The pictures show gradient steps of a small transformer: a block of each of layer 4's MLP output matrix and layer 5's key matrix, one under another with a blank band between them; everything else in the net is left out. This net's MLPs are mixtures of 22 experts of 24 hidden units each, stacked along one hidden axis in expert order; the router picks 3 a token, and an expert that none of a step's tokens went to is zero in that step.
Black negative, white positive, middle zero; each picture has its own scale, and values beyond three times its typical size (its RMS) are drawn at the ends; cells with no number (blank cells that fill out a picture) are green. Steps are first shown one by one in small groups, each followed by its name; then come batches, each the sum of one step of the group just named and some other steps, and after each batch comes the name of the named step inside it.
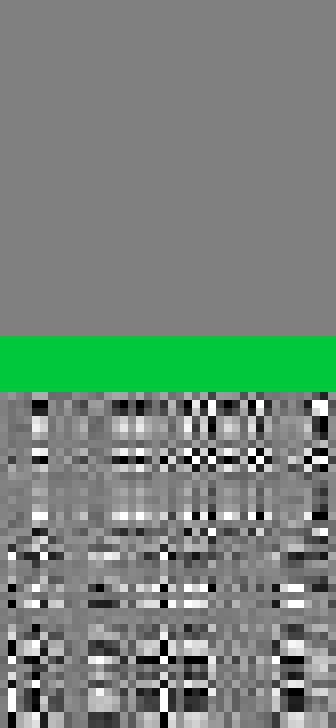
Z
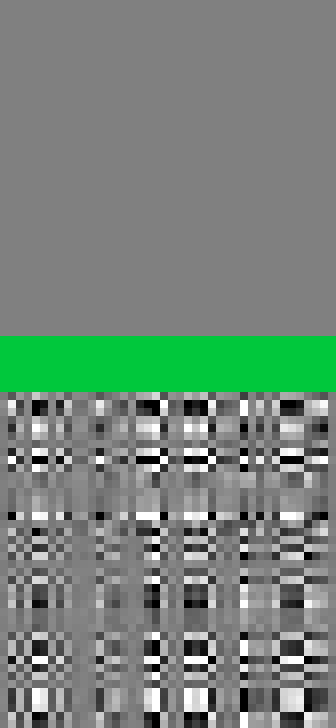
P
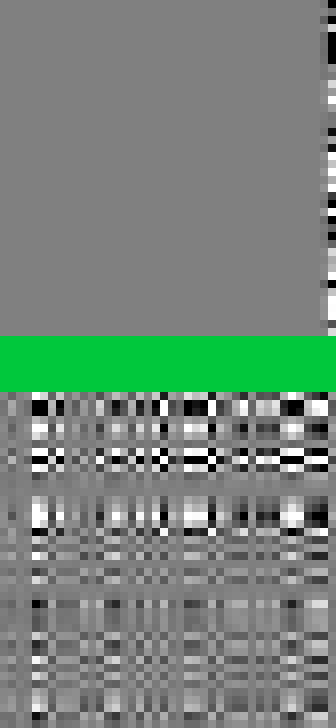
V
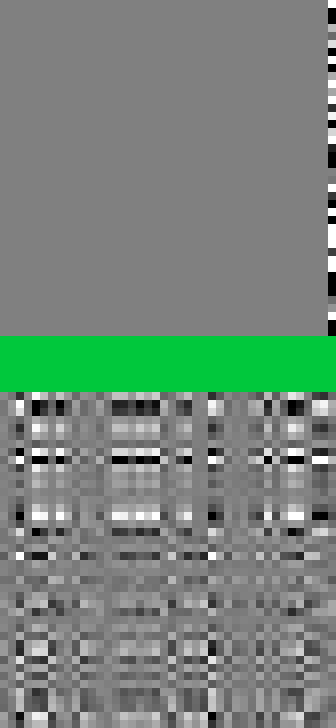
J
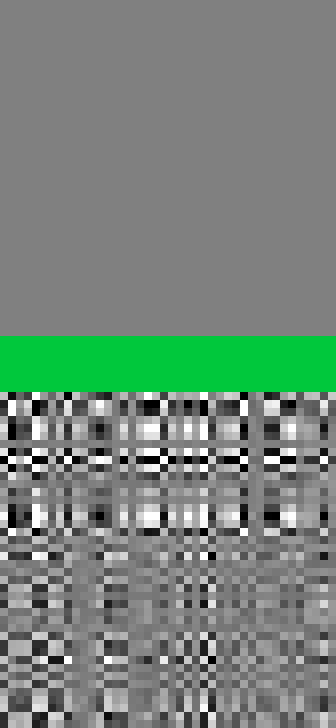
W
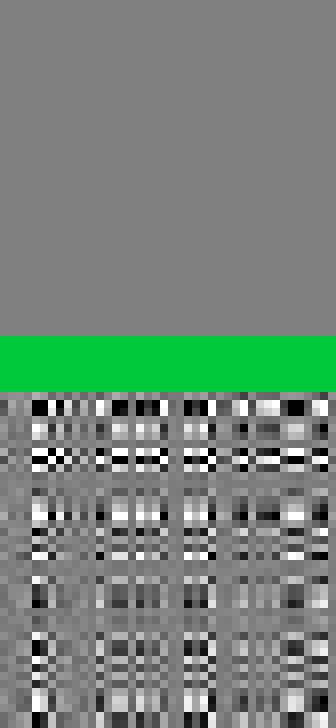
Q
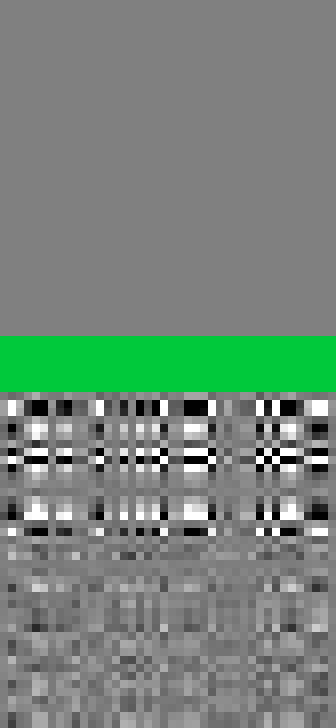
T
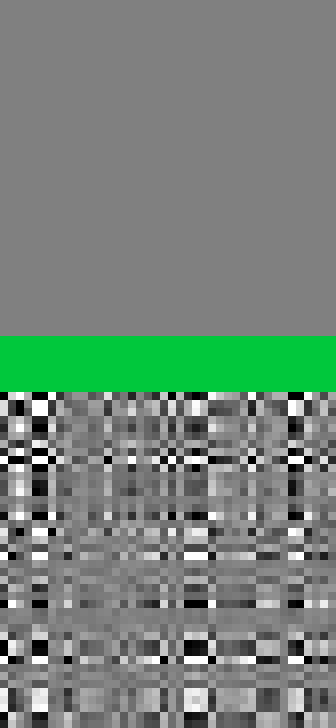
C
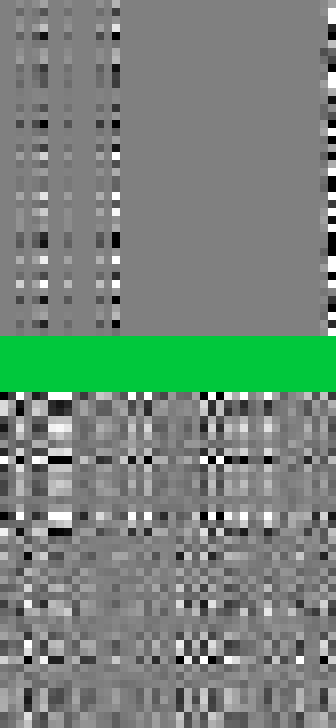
C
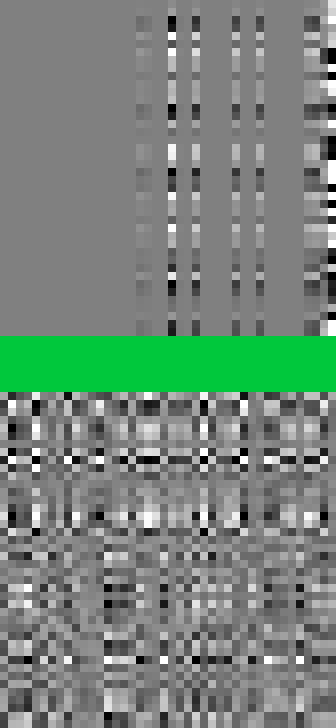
W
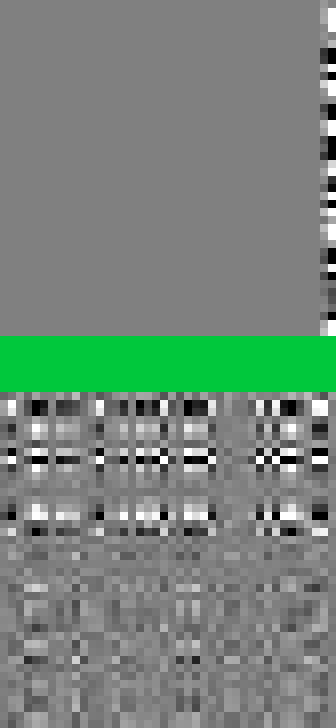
T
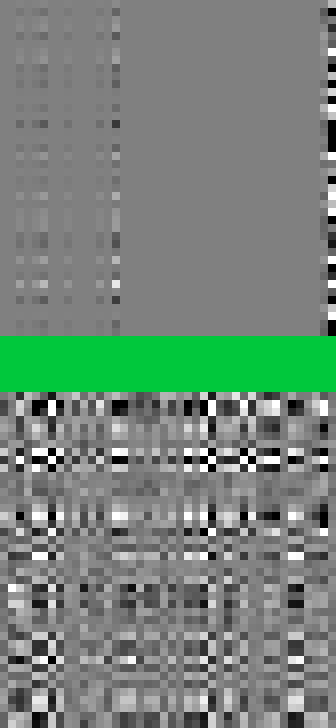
Q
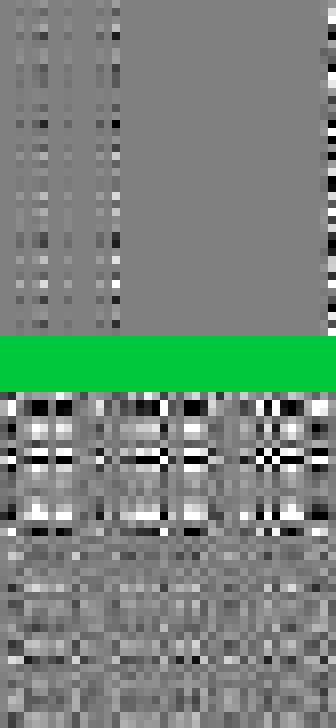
T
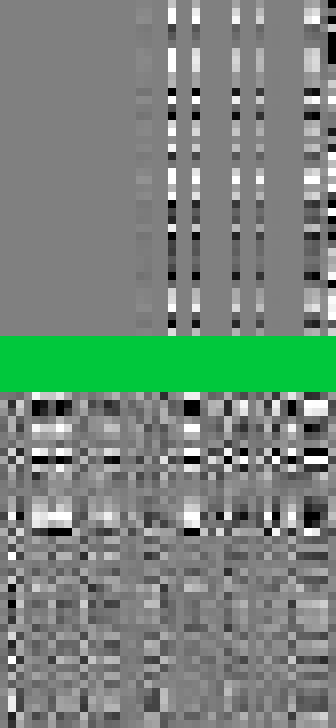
V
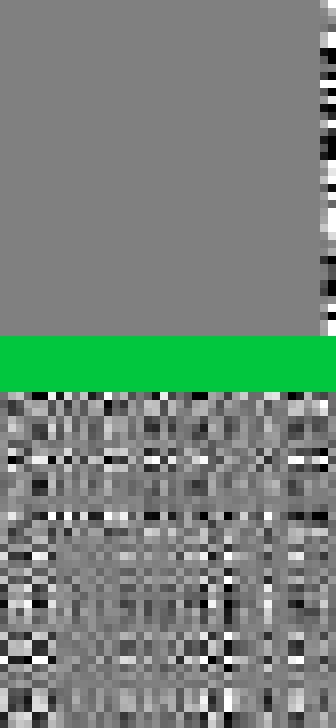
C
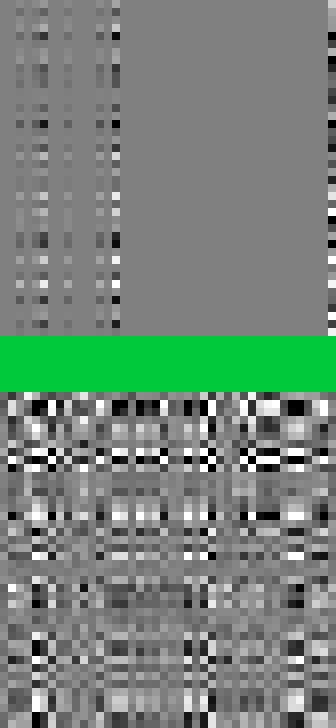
Q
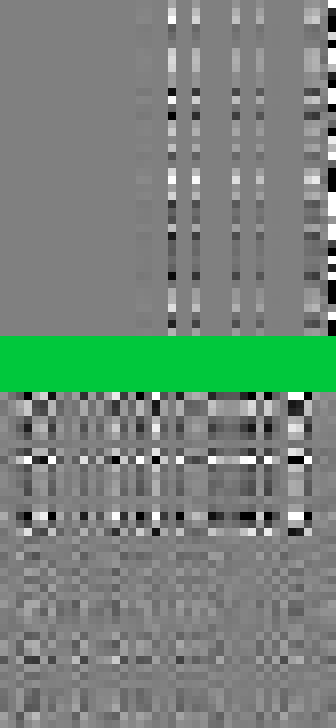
J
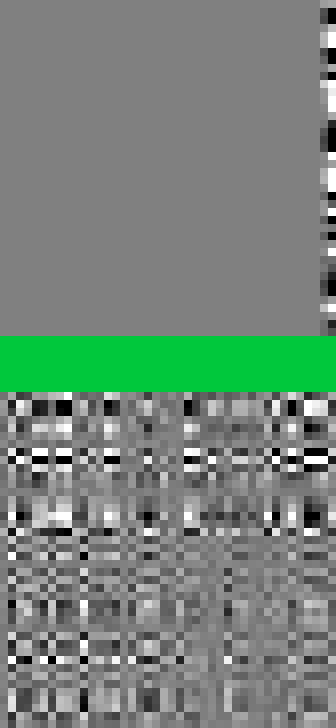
V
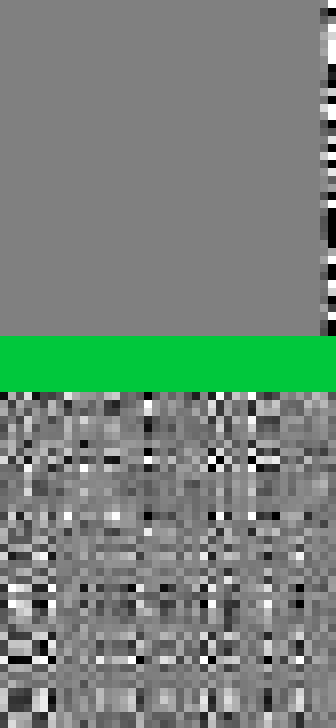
C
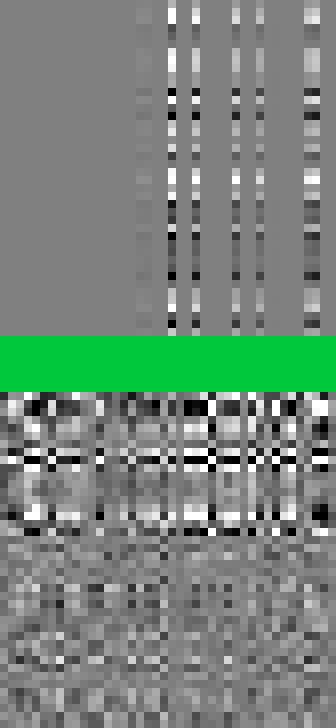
T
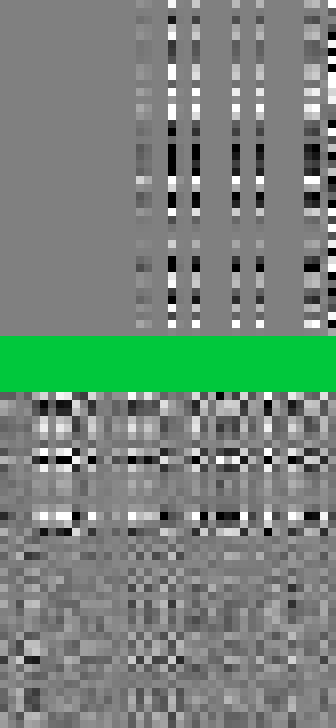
J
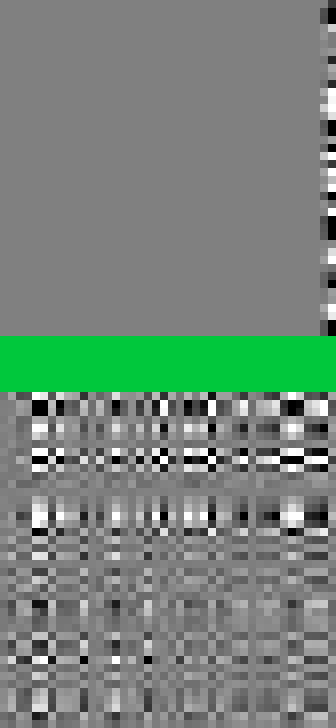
V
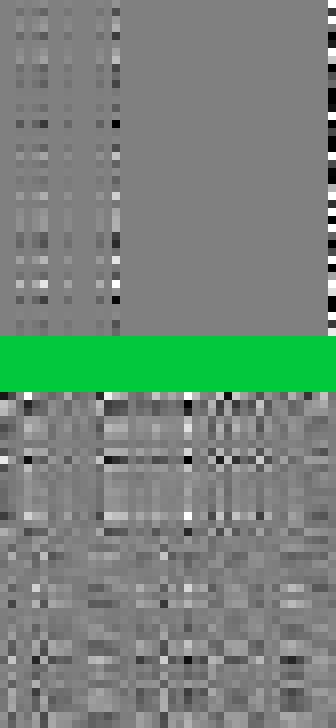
Z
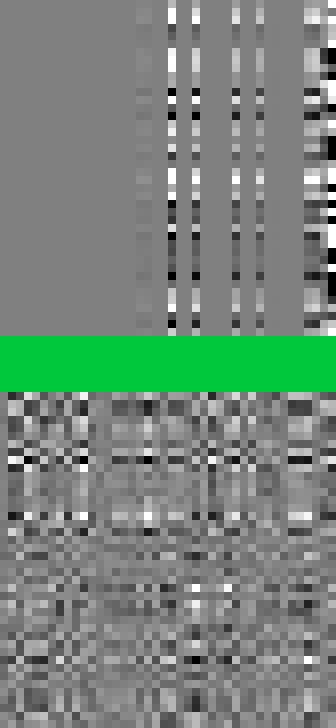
J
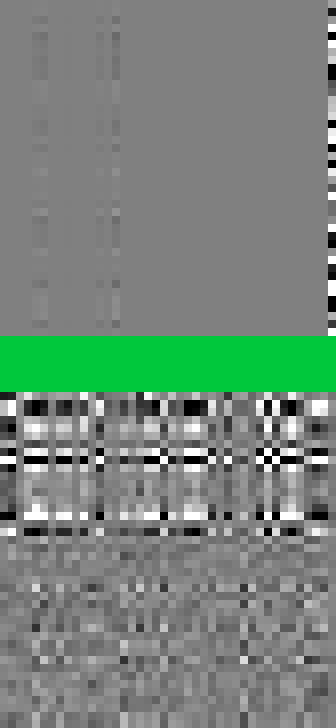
T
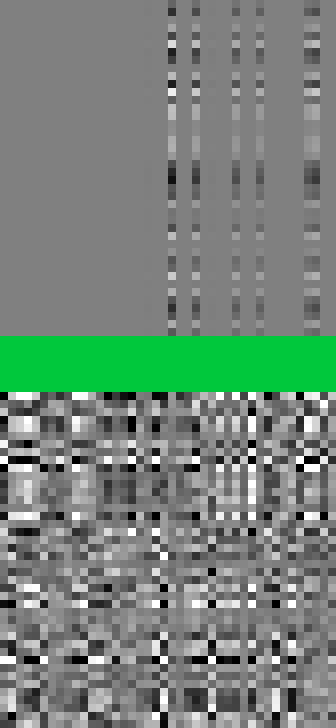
Z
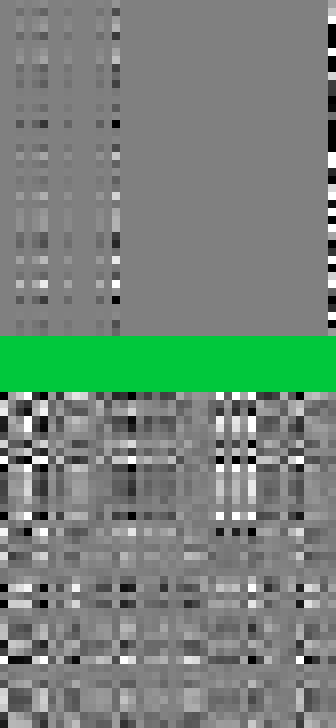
C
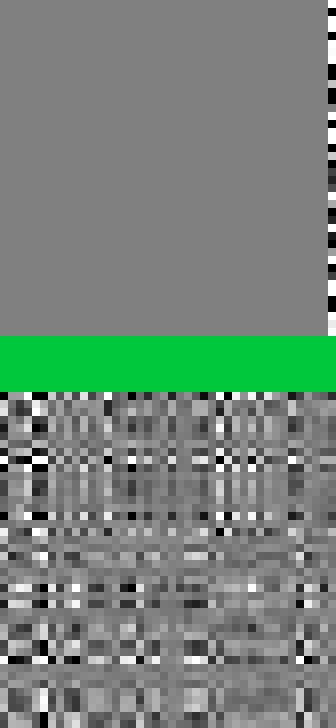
C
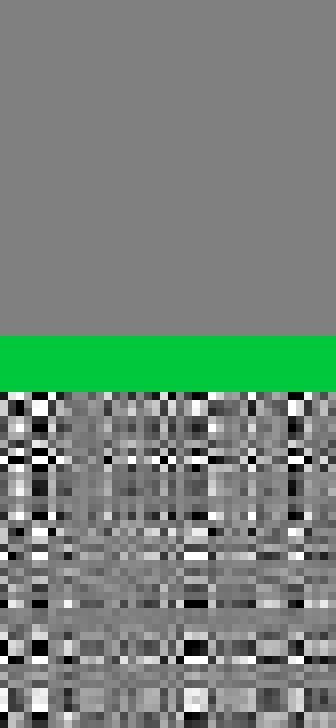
C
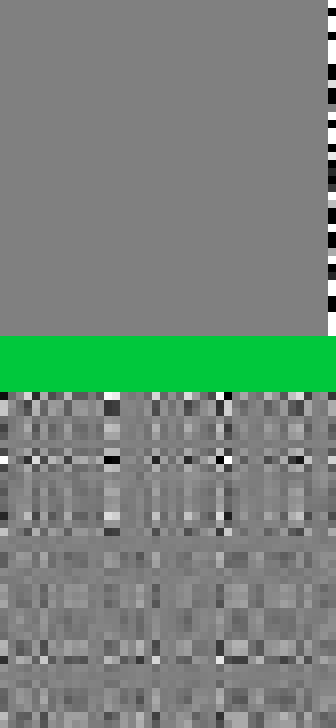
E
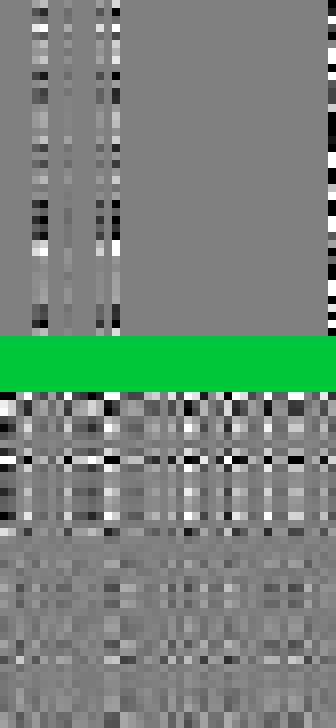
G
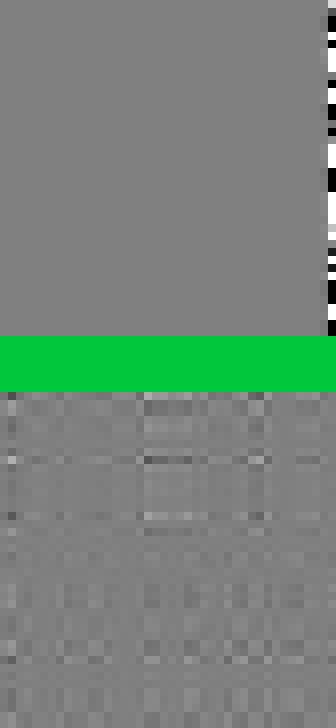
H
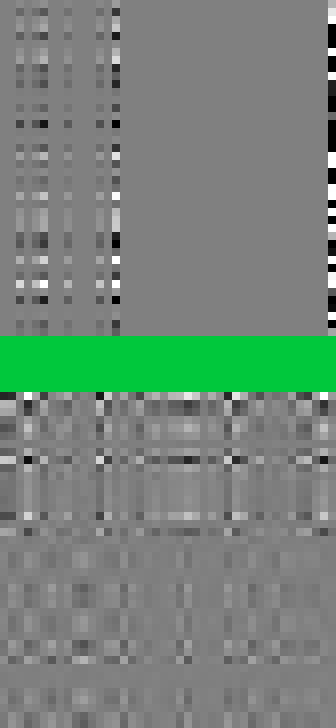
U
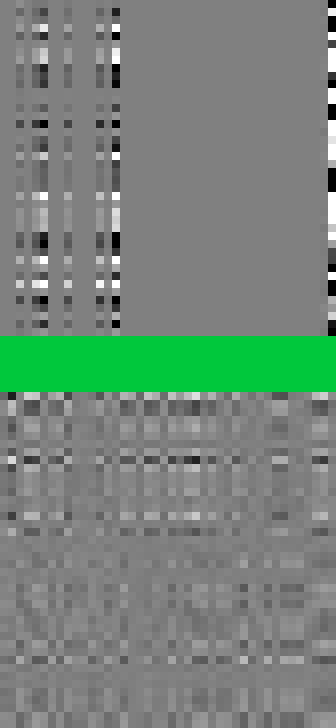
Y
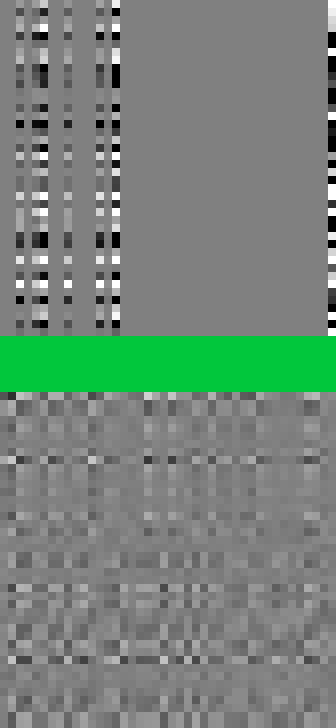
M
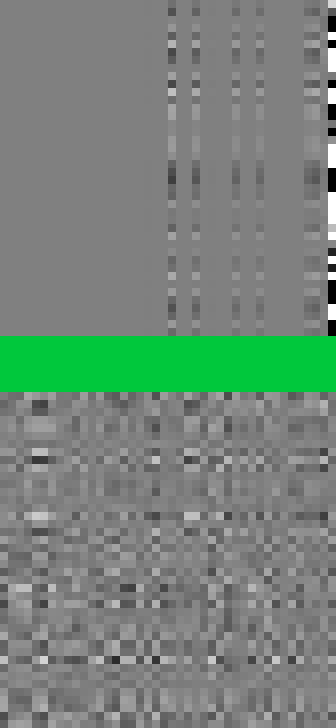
H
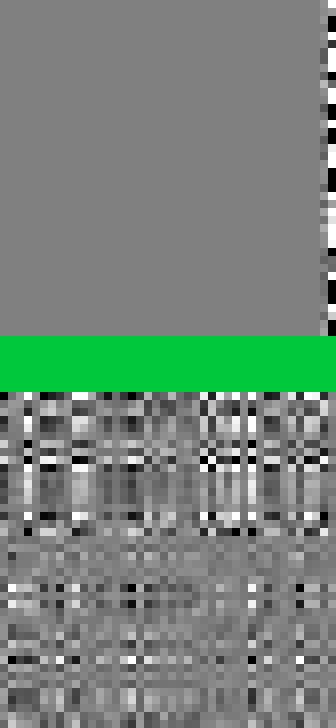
H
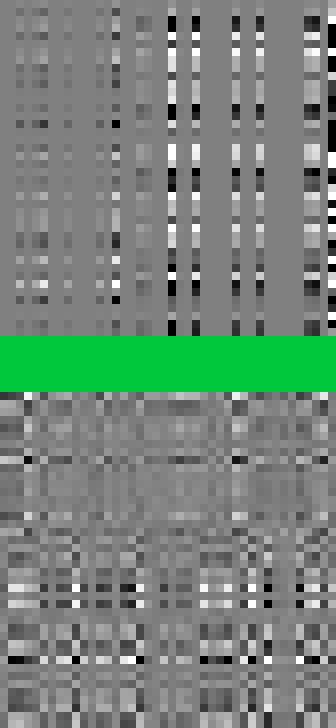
U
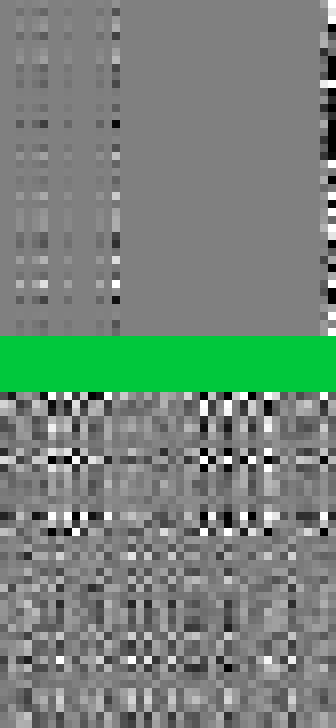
U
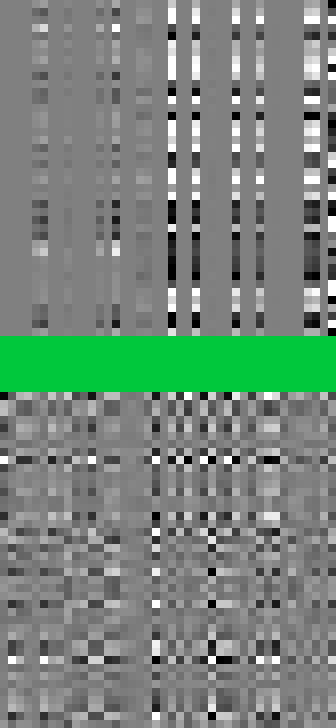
G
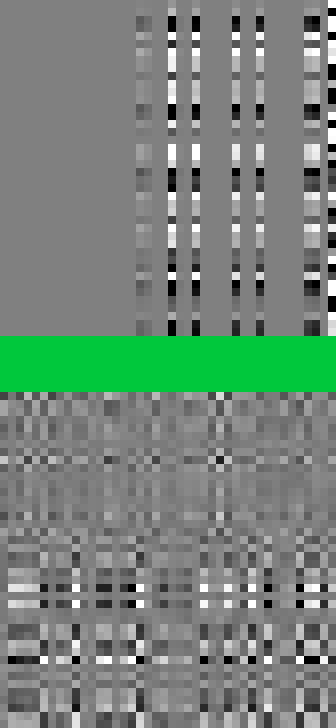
E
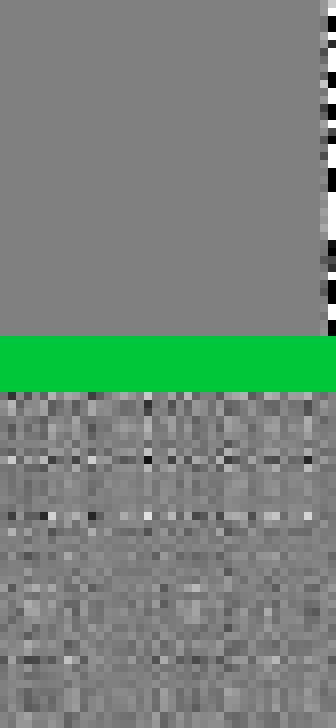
H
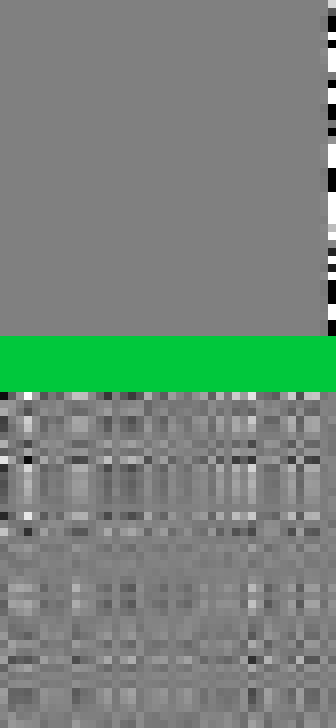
H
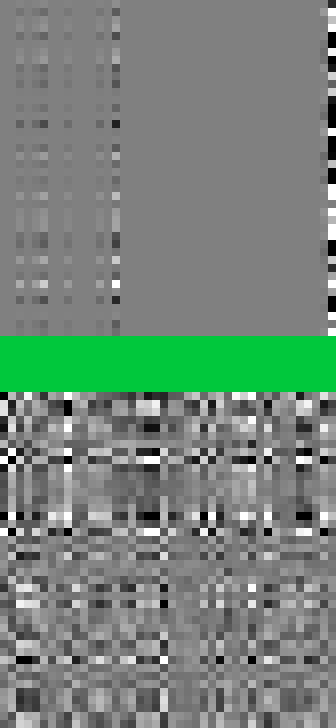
U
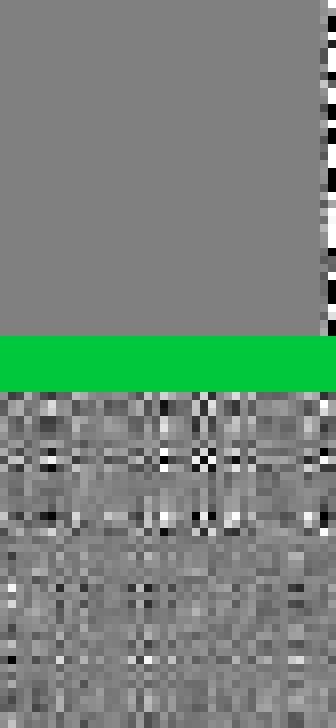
H
